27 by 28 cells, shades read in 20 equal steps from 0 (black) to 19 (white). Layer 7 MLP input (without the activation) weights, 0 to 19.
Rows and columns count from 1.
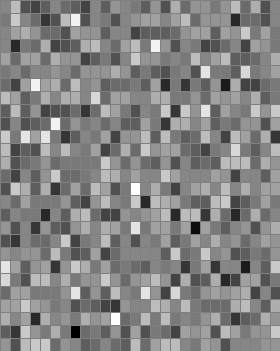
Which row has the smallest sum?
7
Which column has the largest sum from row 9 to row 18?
17
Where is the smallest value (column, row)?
8, 26
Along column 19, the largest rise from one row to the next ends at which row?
22
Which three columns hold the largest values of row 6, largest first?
21, 25, 12
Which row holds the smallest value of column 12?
24
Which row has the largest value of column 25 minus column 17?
6
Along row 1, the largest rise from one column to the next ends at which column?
18
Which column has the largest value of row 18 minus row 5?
9
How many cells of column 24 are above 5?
21
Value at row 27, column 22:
11
